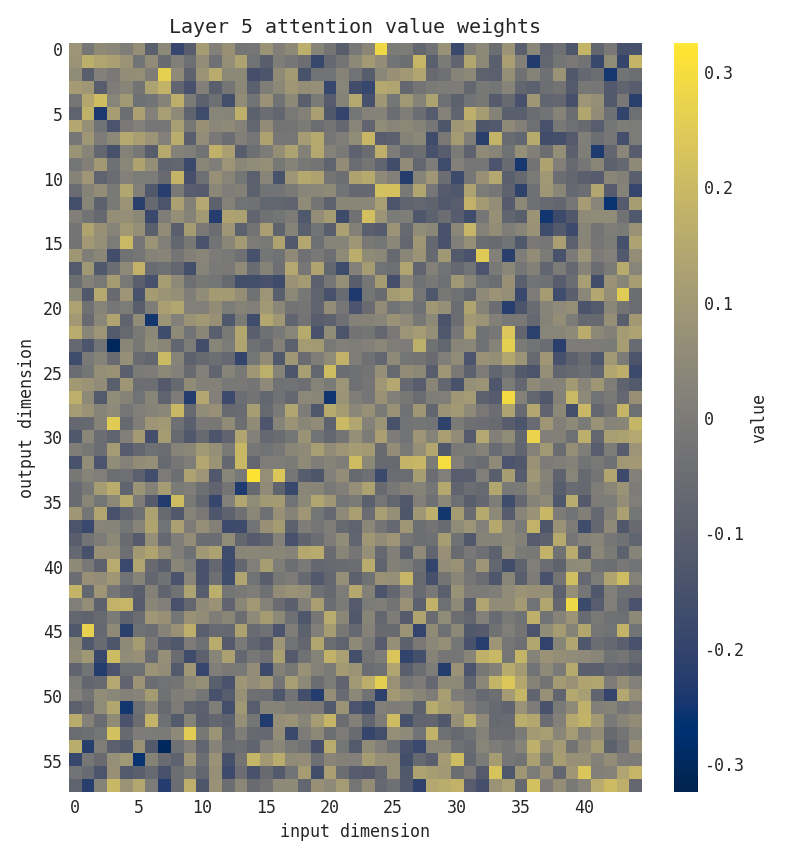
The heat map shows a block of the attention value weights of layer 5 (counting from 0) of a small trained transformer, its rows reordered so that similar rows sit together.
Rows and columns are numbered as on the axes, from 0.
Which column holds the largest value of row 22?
34
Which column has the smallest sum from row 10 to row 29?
35
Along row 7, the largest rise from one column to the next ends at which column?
33
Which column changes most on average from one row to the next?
3
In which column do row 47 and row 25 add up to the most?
20
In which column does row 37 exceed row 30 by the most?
6
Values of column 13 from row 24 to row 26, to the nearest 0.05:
-0.2 0 0
